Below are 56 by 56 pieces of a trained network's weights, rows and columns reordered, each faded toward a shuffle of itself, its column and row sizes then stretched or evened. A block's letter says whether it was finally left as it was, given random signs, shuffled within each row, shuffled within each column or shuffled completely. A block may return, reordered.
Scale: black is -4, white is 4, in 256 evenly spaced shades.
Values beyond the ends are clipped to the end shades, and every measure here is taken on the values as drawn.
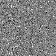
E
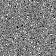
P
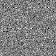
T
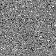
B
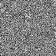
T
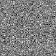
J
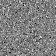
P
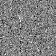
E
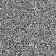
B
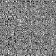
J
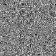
T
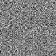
J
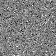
P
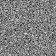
E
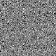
J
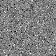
P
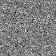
T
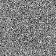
T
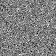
P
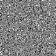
T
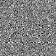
T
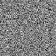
J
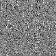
J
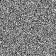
P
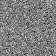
E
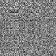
J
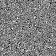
P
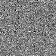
B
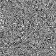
T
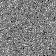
P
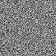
J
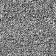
B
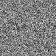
B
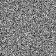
E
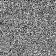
B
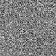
J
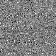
B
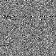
T
